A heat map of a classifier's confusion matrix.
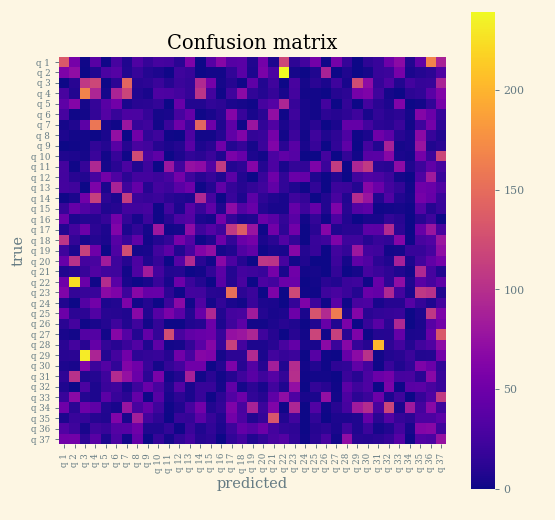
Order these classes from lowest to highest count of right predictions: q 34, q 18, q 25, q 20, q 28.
q 18, q 28, q 34, q 20, q 25
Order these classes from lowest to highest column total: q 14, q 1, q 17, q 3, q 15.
q 15, q 1, q 14, q 3, q 17
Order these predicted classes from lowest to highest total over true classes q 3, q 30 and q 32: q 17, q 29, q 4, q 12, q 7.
q 12, q 17, q 4, q 29, q 7
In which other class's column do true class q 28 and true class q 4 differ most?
q 31
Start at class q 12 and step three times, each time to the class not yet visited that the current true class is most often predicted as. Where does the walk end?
q 21
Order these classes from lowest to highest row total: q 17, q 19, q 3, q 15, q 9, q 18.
q 9, q 15, q 18, q 19, q 3, q 17
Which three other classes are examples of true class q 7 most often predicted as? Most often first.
q 4, q 14, q 19
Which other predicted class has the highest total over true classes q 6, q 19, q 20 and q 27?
q 37
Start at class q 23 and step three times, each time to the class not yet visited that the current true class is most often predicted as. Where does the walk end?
q 1
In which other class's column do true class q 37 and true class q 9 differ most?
q 32
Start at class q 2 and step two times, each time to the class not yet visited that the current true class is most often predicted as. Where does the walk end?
q 5
